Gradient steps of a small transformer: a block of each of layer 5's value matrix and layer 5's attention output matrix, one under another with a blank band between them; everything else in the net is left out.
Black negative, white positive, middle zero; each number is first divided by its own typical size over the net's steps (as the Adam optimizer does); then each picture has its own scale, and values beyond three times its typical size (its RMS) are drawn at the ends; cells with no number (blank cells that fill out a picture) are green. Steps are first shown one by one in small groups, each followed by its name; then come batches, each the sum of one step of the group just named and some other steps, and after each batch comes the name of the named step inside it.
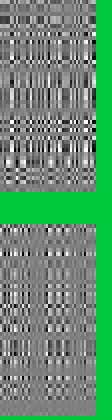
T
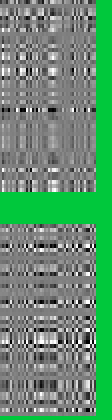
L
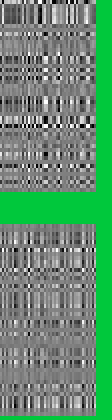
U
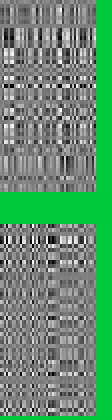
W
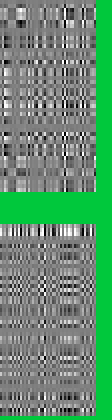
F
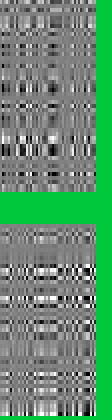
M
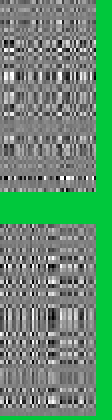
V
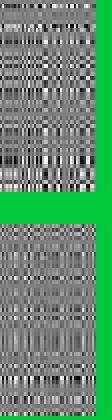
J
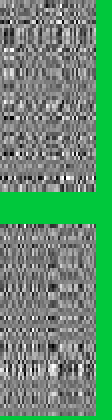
V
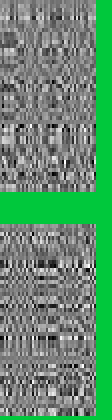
M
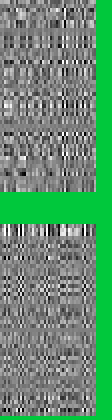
F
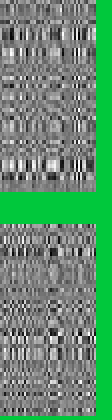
W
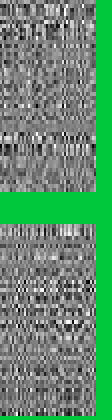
F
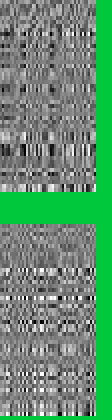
M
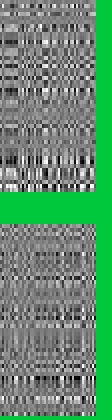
J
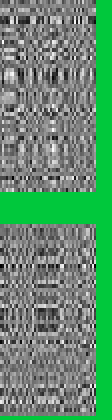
V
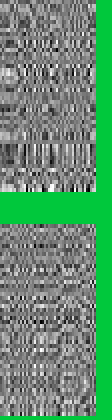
L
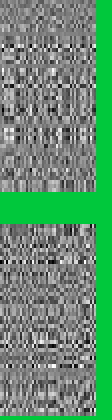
L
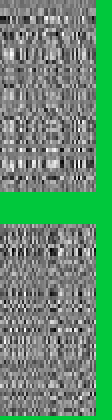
W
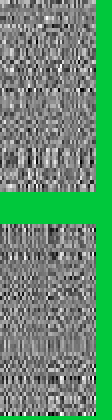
J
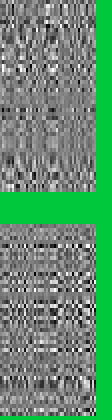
L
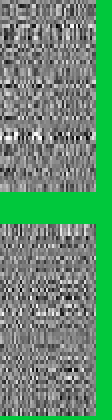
F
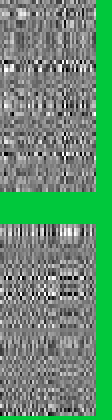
F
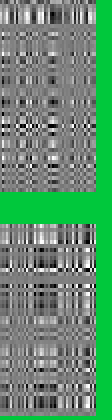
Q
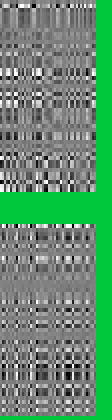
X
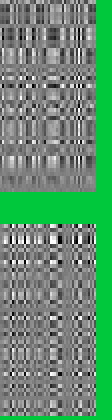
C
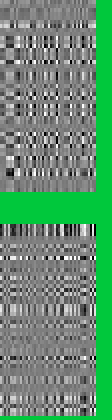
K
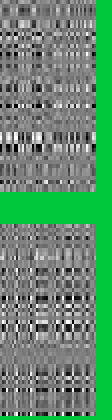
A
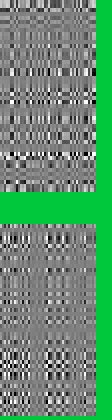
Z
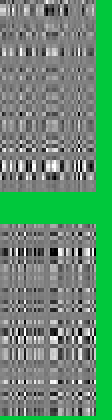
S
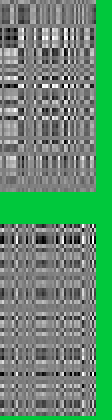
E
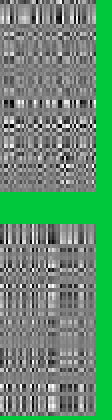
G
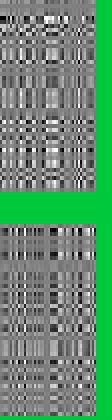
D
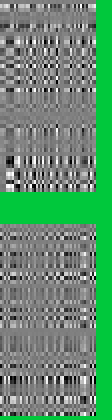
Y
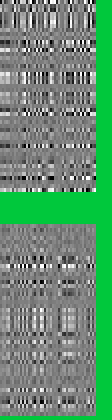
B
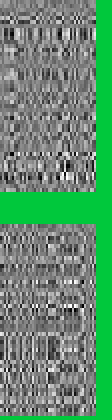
Z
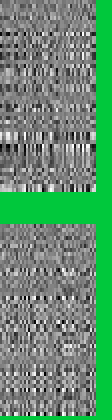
A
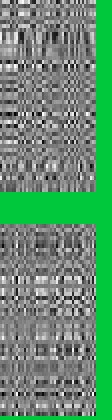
S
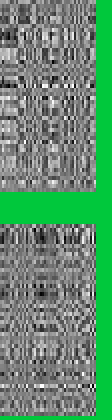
E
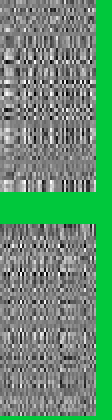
K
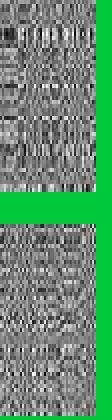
E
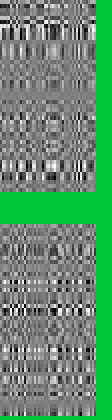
S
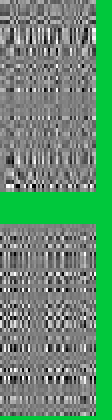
Y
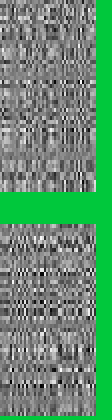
Q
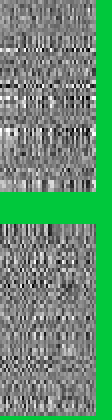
G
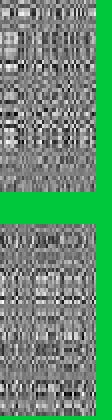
G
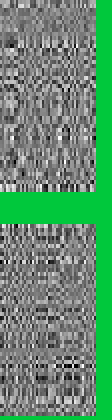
X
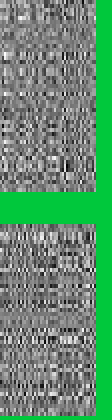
Q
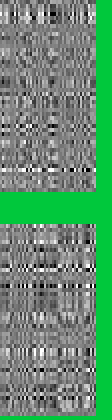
Q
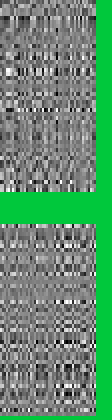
X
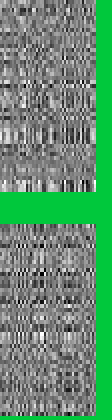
A
